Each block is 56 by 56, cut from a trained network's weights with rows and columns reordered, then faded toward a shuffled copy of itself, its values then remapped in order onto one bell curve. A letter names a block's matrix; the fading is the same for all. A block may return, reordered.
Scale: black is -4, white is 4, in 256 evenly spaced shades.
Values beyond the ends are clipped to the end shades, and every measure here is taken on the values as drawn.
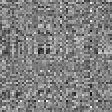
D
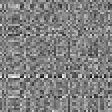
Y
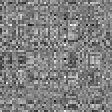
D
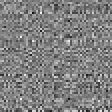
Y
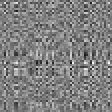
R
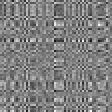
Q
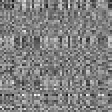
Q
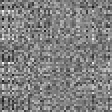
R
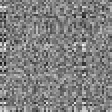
R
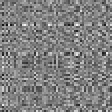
Q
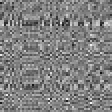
Y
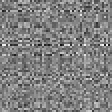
Y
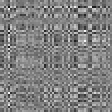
Q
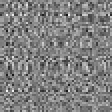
D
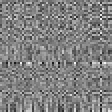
Q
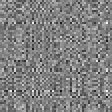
D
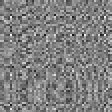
D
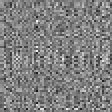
D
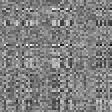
R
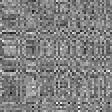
Y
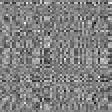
Y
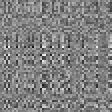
R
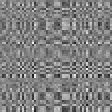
Q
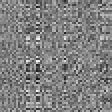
R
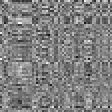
Y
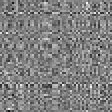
Y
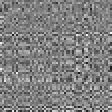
Y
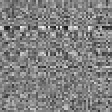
Y
